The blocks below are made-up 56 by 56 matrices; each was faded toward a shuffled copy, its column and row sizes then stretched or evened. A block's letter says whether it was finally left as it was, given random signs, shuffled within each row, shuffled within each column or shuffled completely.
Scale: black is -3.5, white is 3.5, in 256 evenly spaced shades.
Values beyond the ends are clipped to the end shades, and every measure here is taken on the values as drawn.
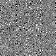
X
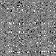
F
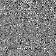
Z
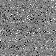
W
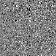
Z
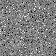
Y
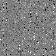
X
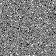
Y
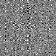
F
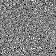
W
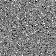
Y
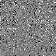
Z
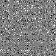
F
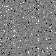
X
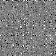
Z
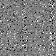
Z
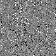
X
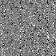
X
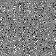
Z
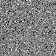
W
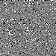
W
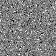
Y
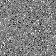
Y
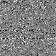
W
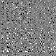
F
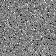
Y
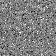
Y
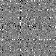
Z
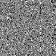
X
